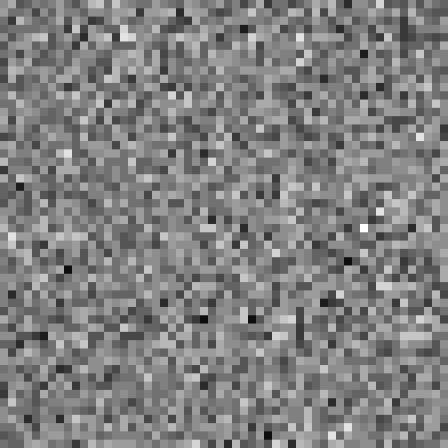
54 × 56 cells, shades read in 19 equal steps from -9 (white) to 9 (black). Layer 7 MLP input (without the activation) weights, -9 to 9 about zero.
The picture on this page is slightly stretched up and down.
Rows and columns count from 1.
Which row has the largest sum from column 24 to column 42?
17
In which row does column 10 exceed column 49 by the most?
54
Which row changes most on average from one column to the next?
12
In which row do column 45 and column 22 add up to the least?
42
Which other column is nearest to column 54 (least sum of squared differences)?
11
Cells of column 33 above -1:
33
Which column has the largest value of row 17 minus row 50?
39
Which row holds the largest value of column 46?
7
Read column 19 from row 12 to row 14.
3 1 -1
